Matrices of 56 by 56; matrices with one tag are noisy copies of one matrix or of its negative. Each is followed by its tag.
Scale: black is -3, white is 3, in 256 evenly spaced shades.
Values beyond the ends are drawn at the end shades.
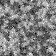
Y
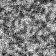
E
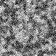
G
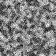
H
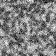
E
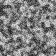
H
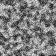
H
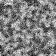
H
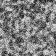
E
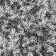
Y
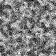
H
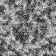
G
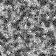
H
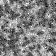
Y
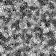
H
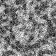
G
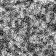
E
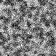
H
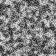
H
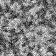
Y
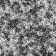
Y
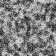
E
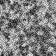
Y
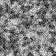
Y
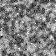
E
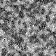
E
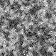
Y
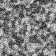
E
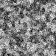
E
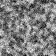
E
